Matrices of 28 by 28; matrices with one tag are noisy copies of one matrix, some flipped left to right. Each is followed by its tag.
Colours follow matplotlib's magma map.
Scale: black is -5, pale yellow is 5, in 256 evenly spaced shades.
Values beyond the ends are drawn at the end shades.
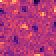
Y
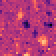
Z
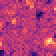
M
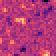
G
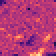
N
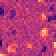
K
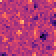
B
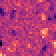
K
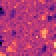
K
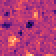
Z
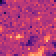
N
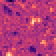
G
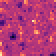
B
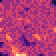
N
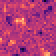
G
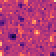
B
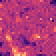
N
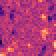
K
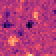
Z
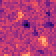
Z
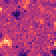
M
